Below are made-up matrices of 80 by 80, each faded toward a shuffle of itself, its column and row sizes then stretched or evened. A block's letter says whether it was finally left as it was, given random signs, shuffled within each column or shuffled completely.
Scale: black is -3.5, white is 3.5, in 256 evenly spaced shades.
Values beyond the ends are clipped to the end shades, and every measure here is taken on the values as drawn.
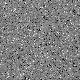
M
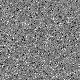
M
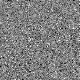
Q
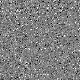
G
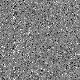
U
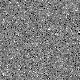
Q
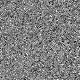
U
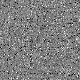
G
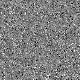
Q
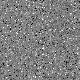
U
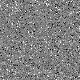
Q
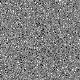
Q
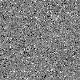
Q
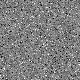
M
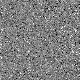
U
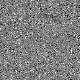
Q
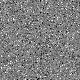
M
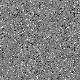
U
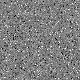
M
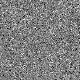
Q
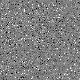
G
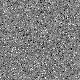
M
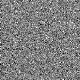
G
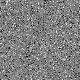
U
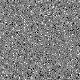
G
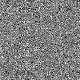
G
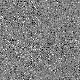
Q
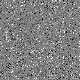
Q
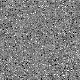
Q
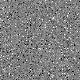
Q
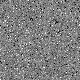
M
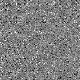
G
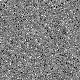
M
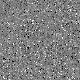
G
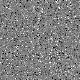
Q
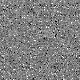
G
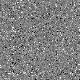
G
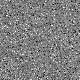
M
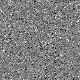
U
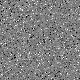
M
